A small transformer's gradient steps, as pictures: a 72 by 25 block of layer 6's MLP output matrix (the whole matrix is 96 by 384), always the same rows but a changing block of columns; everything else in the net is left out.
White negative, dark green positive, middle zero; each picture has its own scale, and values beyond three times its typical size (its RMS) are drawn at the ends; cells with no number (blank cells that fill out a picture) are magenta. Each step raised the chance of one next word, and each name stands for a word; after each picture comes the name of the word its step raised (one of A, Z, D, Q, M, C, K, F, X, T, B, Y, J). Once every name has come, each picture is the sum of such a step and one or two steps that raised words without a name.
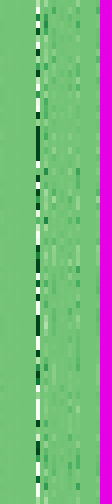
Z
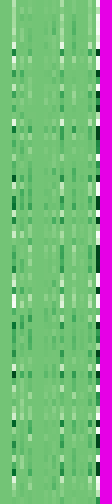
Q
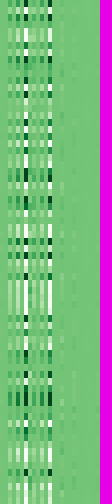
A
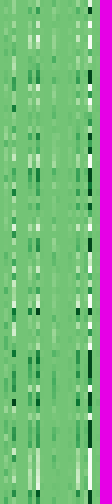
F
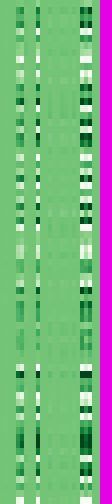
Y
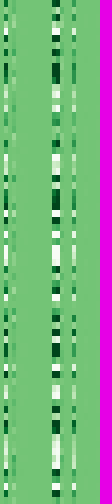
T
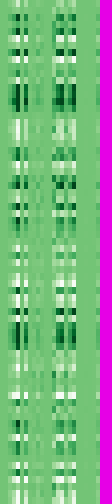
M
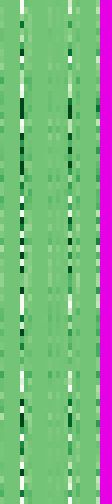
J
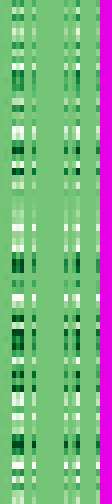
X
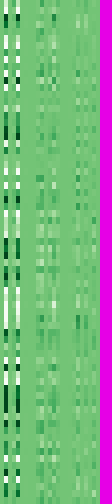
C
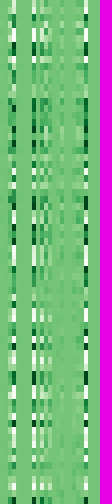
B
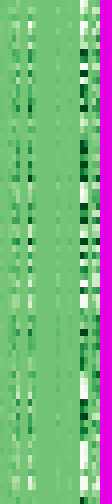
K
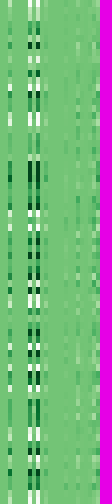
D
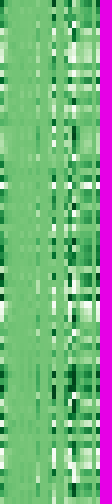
A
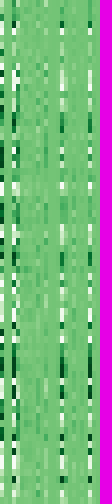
K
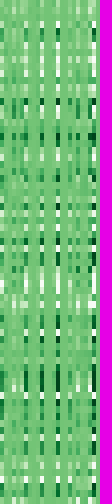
J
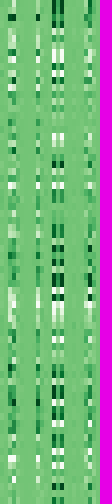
C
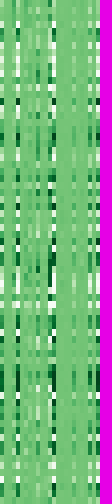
Z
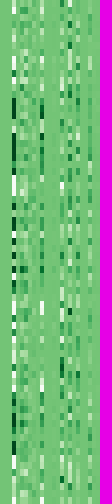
J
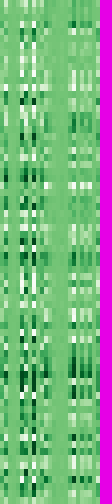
D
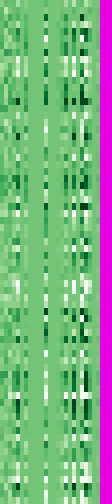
M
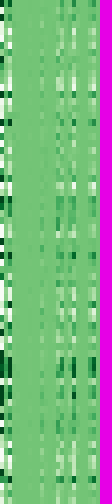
A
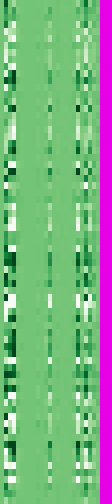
X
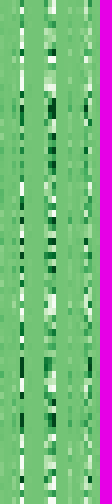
J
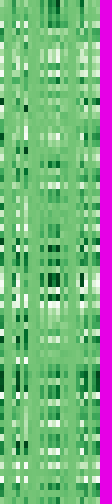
X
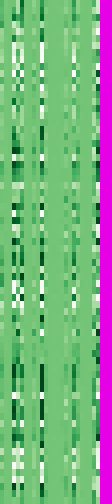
K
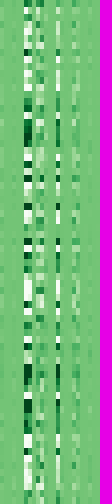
B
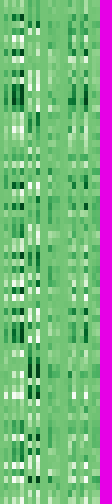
M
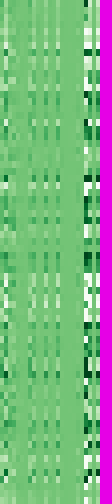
Q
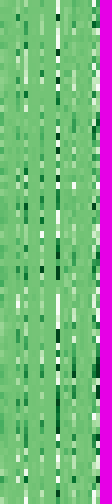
C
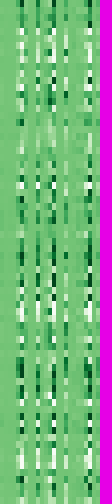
M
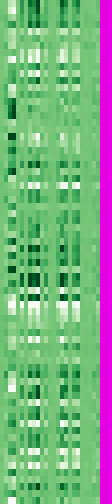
J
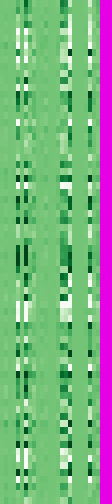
Q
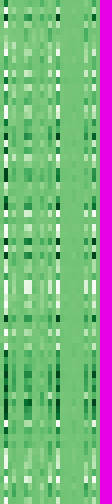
A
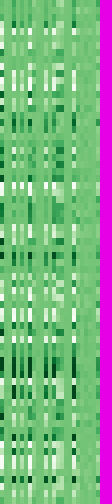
K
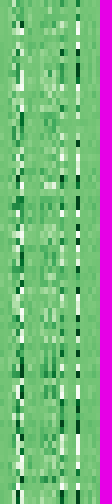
T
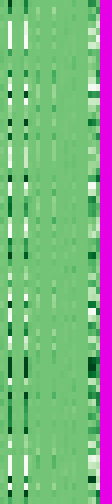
F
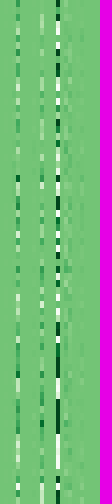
T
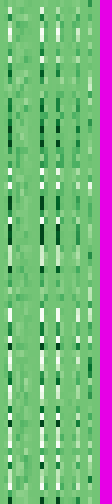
B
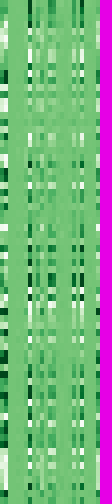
F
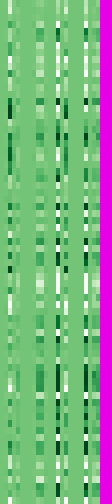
J
